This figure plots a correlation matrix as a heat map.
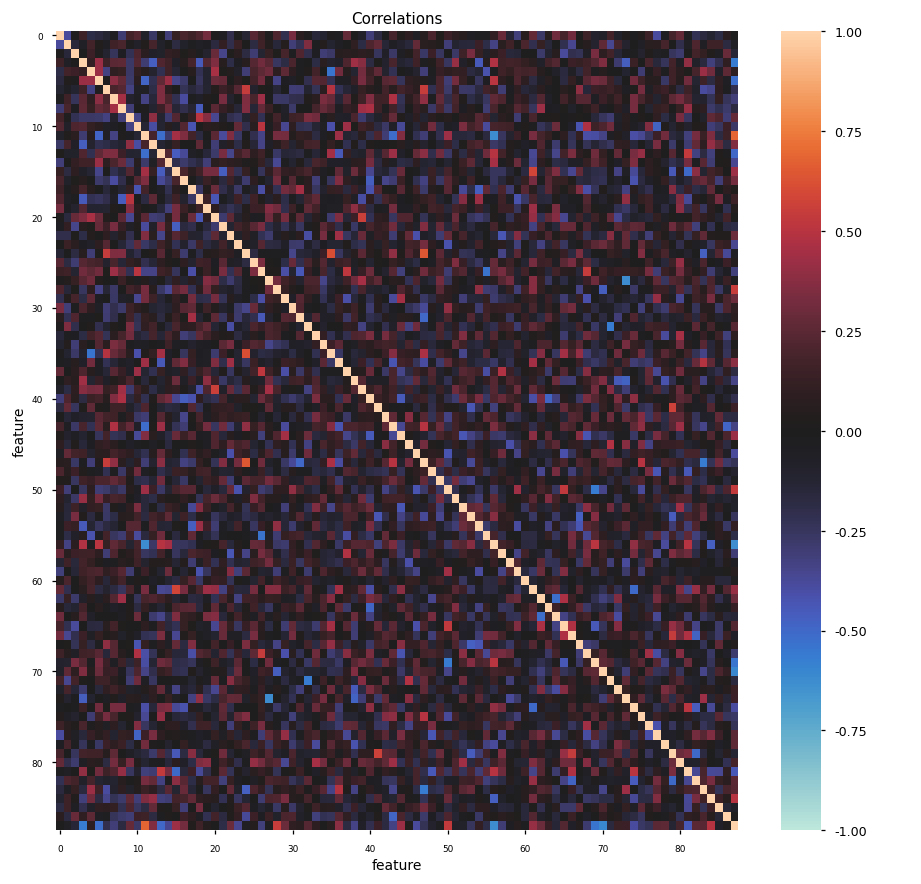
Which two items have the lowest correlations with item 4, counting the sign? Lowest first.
35, 55
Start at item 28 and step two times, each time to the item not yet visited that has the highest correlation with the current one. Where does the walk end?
11
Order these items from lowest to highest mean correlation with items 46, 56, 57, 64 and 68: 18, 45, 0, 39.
45, 39, 18, 0
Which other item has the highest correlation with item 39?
20
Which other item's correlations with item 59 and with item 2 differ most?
65
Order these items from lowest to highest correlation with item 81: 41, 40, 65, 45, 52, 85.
85, 52, 45, 41, 65, 40
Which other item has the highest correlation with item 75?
47
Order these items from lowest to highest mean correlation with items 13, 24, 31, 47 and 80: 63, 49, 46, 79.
63, 46, 79, 49
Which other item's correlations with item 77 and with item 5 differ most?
87
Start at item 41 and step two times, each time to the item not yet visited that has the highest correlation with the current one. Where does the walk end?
66
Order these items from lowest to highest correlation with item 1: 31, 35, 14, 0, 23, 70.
0, 31, 35, 14, 23, 70
